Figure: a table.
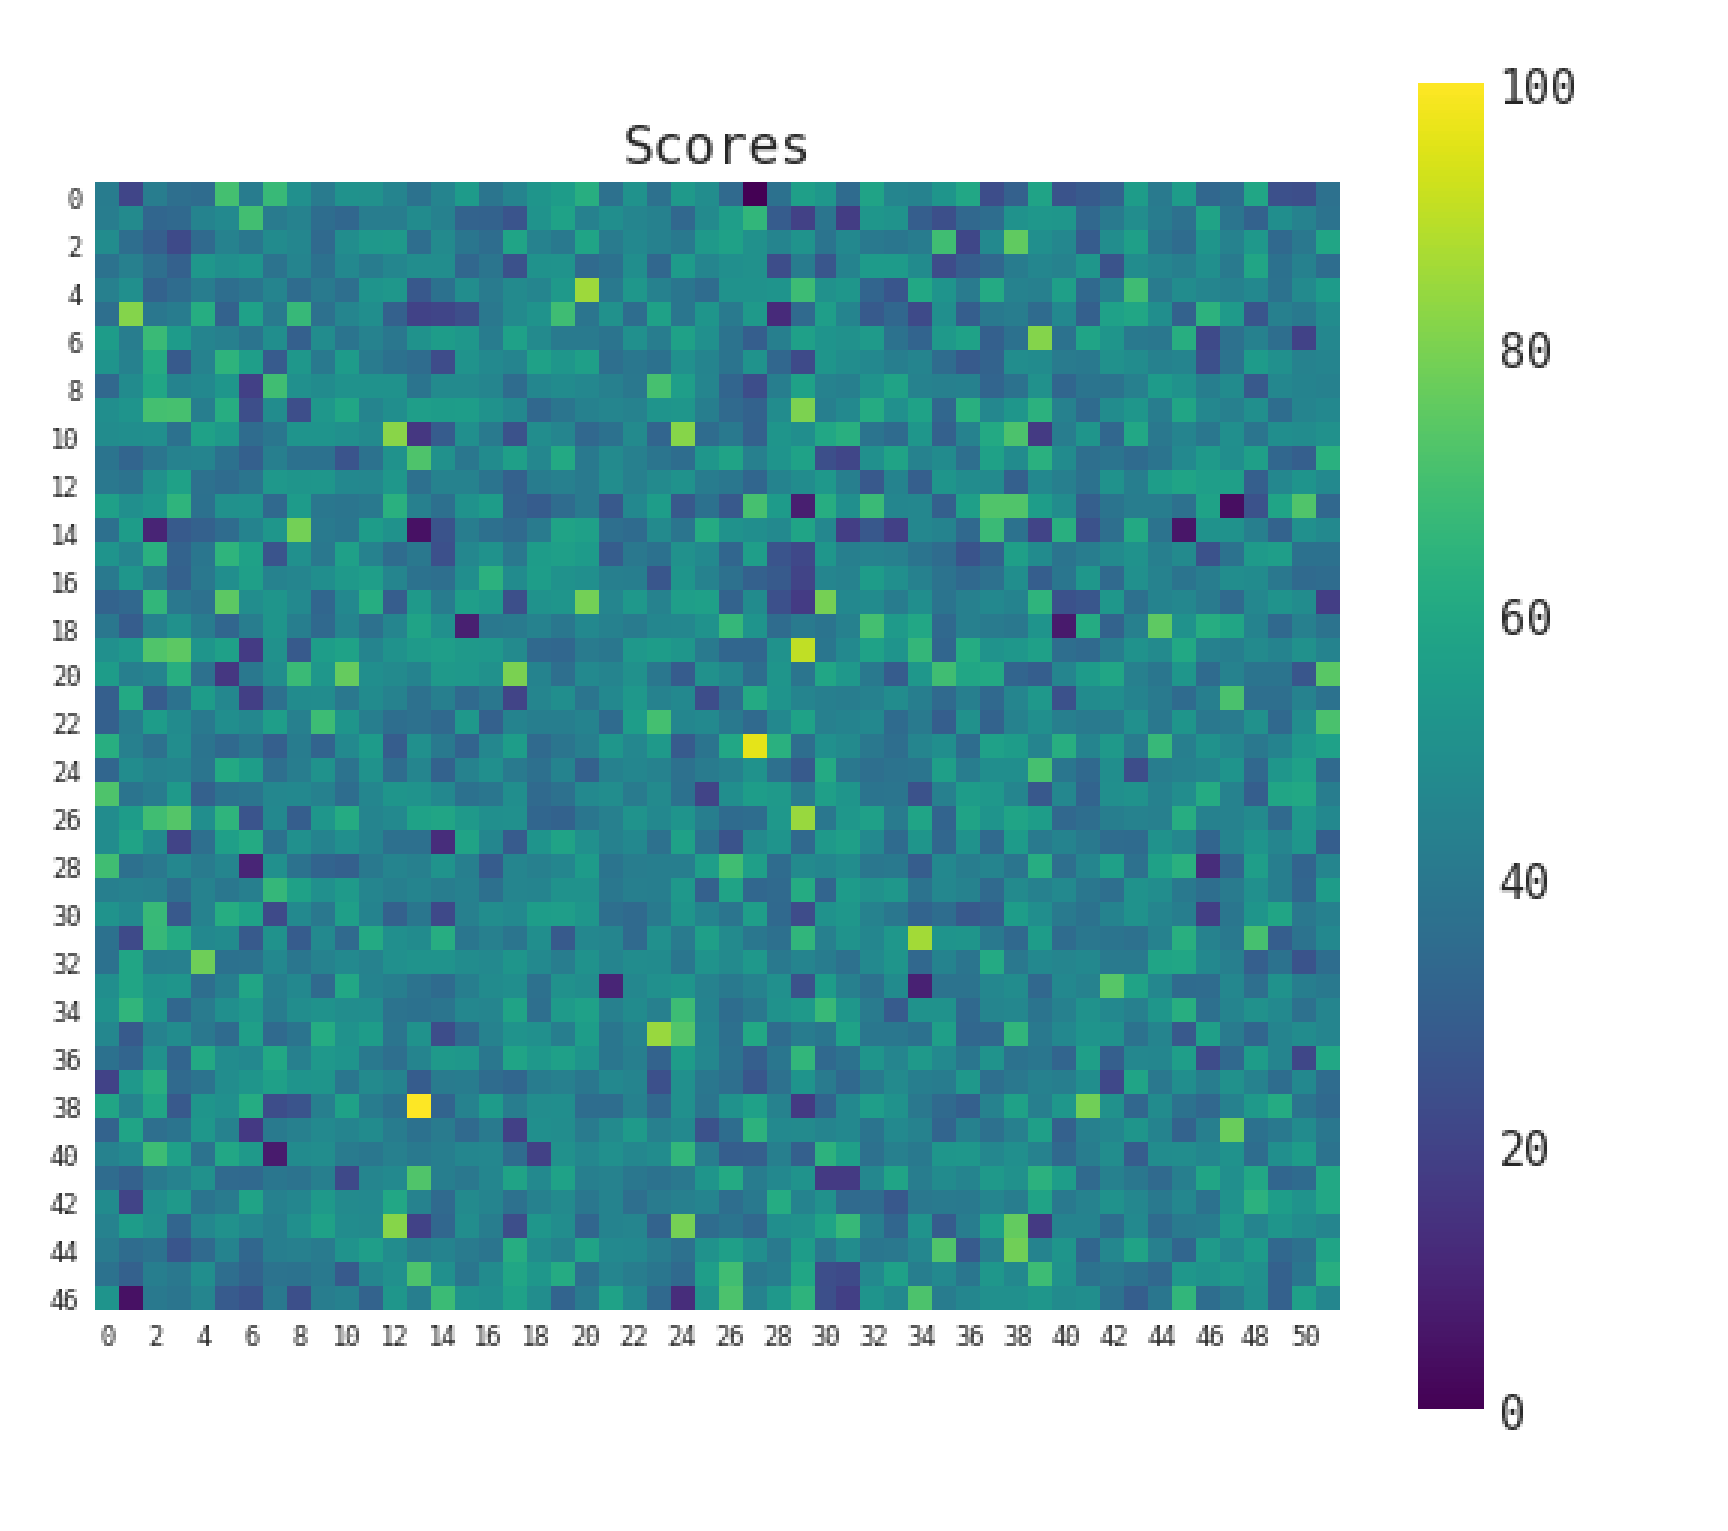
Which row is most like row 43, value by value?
10
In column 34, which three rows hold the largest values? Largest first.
31, 46, 19
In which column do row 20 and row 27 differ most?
17
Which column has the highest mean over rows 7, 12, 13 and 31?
2
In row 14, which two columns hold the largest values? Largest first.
8, 37
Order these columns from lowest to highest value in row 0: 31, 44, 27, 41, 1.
27, 1, 41, 31, 44
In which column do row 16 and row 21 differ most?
6
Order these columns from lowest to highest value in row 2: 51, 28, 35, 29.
28, 29, 51, 35
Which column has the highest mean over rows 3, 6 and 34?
24
